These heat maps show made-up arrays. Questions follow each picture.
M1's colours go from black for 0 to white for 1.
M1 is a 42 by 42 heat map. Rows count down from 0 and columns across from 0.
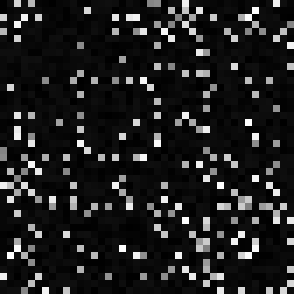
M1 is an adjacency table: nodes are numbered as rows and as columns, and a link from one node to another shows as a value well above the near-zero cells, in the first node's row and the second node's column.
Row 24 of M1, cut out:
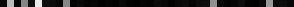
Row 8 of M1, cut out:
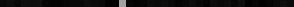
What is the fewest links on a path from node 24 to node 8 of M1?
5
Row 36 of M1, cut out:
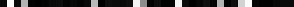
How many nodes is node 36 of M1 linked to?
9
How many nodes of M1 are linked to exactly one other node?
2
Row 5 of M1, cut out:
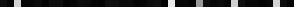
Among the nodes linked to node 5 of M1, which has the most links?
node 2
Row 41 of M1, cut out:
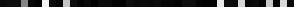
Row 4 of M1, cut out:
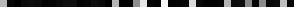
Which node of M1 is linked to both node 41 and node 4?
node 40
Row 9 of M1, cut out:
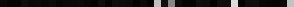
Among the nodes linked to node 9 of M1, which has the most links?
node 22
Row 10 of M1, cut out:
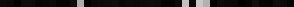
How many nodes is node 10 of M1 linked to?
4
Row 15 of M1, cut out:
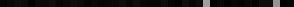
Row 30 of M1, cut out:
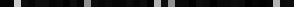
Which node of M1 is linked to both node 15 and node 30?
node 39
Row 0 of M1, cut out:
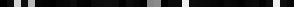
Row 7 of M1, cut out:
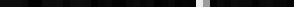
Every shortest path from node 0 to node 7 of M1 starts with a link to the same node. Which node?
node 21
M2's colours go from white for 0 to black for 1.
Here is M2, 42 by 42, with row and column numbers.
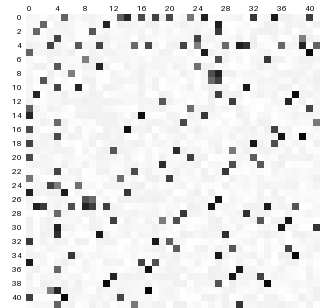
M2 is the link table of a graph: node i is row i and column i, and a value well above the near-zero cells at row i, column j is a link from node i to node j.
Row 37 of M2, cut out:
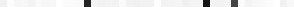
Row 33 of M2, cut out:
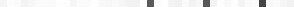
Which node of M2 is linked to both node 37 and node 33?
node 29
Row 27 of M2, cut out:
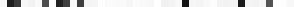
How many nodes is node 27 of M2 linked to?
9
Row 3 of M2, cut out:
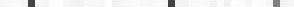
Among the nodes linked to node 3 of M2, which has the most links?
node 4
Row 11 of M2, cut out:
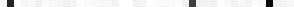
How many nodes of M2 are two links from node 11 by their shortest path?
6
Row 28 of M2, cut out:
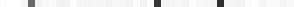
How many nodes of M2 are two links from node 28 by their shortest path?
10
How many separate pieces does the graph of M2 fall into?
4
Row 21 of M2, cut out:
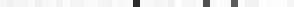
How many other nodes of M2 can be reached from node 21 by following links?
5
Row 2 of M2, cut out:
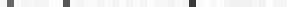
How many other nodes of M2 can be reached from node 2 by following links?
9
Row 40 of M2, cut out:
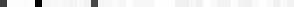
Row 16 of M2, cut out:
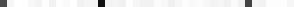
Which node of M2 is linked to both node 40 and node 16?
node 0
